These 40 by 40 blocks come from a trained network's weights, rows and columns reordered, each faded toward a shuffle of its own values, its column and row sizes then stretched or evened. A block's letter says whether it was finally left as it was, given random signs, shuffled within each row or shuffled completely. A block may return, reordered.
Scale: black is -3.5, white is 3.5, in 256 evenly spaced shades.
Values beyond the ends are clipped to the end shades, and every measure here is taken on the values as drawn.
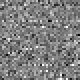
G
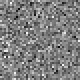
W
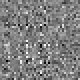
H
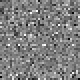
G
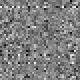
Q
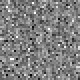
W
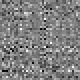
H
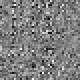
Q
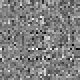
H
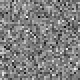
W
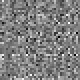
H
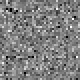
G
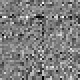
Q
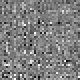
H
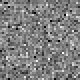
W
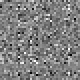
Q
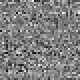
G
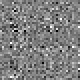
H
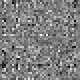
Q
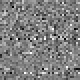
G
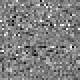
G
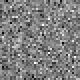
W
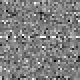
G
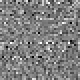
G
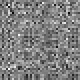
H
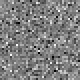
W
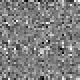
H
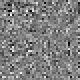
Q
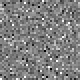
W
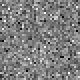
W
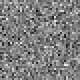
W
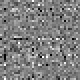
H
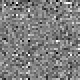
Q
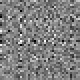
H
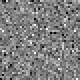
W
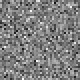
W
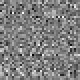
H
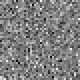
W
